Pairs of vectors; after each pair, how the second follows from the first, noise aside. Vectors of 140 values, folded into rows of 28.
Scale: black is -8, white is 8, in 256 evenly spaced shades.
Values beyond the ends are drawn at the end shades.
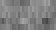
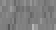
wrapped around, negated, partly zeroed.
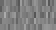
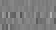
reversed, partly zeroed.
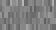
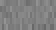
reversed, negated, shrunk.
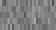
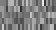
reversed, negated, scaled up.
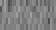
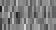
wrapped around, scaled up.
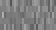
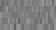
wrapped around, shrunk.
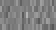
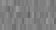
reversed, negated, shrunk.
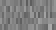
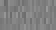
reversed, negated, shrunk.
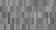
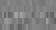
reversed, partly zeroed.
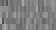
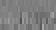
wrapped around, negated, partly zeroed.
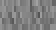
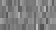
wrapped around, negated.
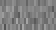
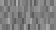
wrapped around, negated.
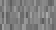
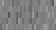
reversed, negated, partly zeroed.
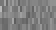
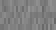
reversed, negated, shrunk.
